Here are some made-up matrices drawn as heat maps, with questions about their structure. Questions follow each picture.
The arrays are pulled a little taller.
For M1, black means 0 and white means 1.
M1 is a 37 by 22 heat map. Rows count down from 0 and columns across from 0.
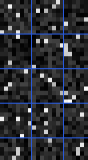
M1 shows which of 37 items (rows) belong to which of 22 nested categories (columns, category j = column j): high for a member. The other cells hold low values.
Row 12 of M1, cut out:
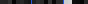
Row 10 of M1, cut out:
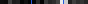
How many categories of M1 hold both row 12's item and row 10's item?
1
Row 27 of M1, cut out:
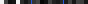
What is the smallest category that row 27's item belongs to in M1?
0
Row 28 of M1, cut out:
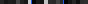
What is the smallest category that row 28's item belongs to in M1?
7
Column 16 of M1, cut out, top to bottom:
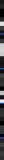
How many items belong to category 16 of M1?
6
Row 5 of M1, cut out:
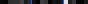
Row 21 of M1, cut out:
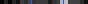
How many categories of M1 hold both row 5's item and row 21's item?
1
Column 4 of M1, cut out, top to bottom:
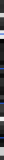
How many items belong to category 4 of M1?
6
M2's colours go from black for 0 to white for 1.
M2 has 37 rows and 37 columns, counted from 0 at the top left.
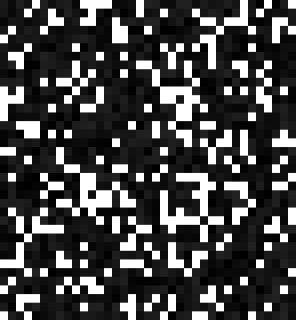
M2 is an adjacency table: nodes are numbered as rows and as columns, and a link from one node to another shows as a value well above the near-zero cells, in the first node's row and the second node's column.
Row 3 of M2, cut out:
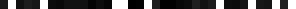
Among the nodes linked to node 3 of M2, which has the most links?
node 15
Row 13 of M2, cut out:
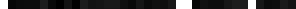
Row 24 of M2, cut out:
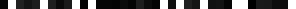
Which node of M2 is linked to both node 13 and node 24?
node 22
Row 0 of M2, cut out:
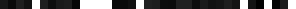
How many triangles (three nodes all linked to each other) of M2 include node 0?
6
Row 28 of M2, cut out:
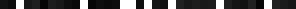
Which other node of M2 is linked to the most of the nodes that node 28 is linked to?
node 35
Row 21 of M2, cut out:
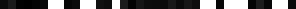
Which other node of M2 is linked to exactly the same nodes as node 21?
node 2
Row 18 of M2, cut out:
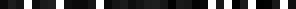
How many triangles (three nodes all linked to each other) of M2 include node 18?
2
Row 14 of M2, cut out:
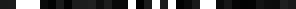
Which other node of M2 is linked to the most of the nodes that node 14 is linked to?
node 34
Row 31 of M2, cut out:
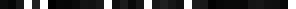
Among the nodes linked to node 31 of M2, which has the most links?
node 23
